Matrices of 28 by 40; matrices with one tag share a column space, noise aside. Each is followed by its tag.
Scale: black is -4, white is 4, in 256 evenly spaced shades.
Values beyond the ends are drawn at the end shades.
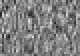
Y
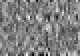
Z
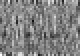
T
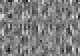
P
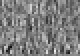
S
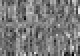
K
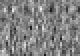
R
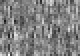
T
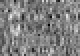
P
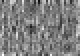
T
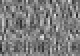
Y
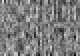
K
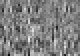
R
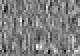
S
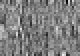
T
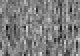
R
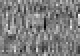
Y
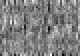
T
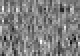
R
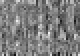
T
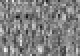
P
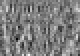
R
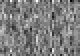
P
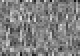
Z
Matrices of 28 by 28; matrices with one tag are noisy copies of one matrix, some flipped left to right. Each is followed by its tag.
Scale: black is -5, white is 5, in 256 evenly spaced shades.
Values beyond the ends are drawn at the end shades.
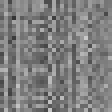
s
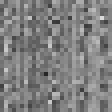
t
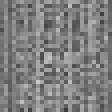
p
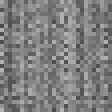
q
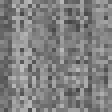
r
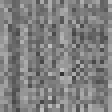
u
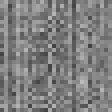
s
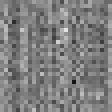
u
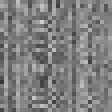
s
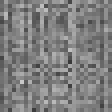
p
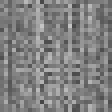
p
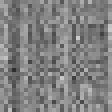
u
